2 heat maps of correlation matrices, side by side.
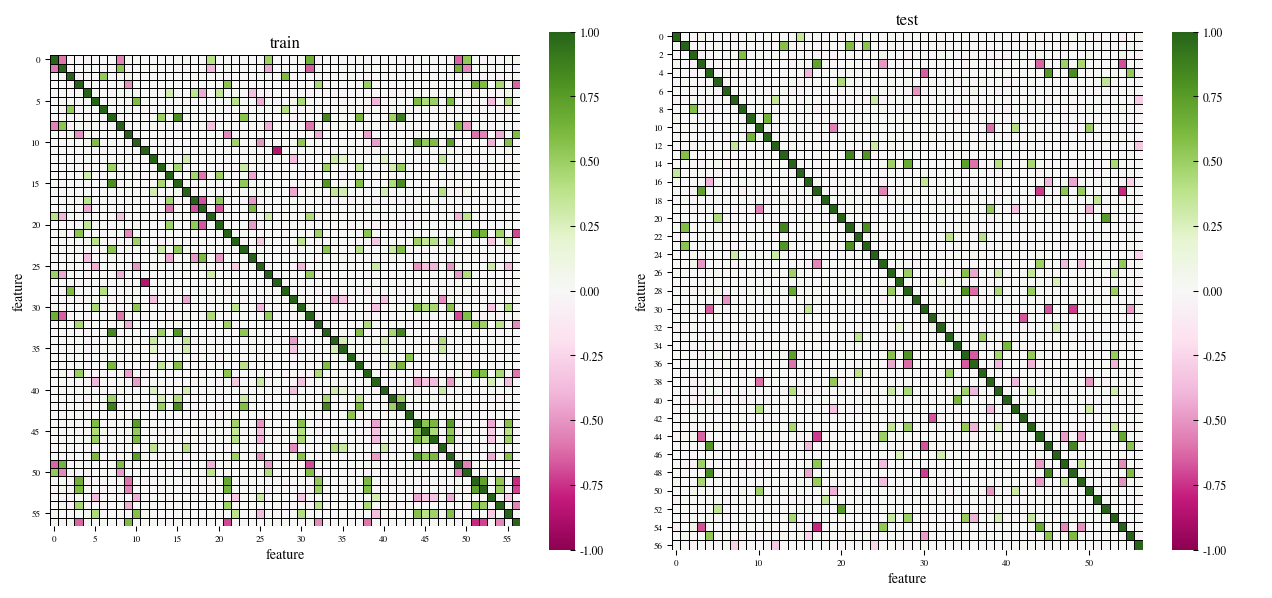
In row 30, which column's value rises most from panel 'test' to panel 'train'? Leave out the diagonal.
48
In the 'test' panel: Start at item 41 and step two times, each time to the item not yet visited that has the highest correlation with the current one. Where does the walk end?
50
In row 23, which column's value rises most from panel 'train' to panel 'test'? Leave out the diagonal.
21
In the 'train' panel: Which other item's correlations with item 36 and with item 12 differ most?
43
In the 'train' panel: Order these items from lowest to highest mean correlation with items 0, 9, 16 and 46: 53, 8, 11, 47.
8, 53, 11, 47
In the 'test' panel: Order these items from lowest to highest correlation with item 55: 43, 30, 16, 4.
30, 16, 43, 4
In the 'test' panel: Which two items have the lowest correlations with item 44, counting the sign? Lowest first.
17, 3
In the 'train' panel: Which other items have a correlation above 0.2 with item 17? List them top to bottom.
4, 14, 20
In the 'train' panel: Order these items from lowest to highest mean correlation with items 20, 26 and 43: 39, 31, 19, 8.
8, 39, 19, 31
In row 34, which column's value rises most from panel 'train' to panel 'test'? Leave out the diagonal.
29
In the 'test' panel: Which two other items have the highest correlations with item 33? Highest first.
37, 22
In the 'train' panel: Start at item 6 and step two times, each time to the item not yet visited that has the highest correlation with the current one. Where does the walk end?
28
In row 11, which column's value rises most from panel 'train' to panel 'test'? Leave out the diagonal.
27
